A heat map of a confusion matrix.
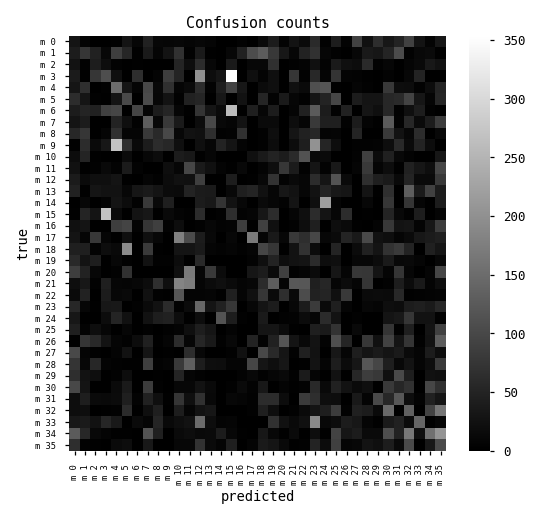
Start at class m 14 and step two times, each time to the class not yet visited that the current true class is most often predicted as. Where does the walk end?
m 32
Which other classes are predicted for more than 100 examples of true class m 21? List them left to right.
m 10, m 11, m 19, m 22
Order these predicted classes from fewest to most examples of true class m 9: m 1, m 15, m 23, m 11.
m 11, m 15, m 1, m 23
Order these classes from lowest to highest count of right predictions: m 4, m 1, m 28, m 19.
m 19, m 1, m 28, m 4
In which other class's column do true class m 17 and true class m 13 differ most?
m 10
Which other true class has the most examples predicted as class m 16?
m 8
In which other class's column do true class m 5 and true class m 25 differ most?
m 7
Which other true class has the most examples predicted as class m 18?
m 1
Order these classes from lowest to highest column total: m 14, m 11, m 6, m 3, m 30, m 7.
m 6, m 14, m 3, m 11, m 7, m 30
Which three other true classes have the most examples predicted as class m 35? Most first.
m 34, m 32, m 26
